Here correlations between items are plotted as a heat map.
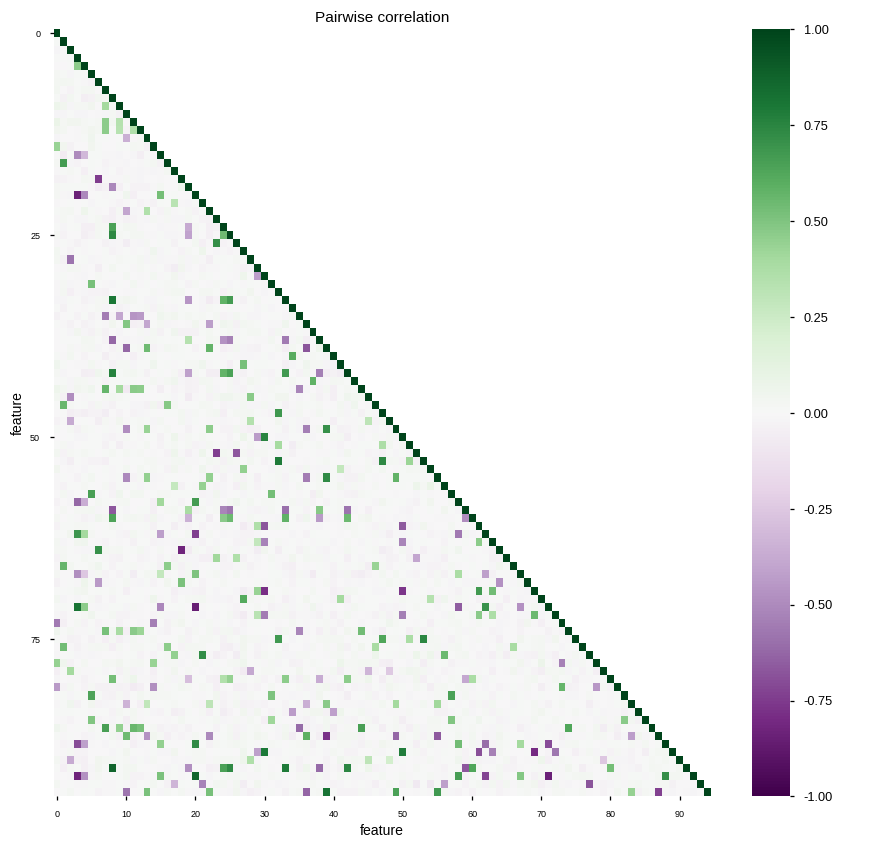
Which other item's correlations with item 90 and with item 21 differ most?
77
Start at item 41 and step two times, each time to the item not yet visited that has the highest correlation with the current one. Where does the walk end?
70
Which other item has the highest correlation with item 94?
39
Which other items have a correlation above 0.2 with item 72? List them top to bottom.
29, 61, 63, 69
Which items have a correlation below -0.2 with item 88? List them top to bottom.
3, 4, 62, 71
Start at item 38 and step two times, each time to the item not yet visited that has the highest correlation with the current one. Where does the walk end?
19
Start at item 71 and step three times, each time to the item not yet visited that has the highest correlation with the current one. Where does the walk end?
4
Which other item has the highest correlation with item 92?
20
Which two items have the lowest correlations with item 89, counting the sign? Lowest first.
69, 61
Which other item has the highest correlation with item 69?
61
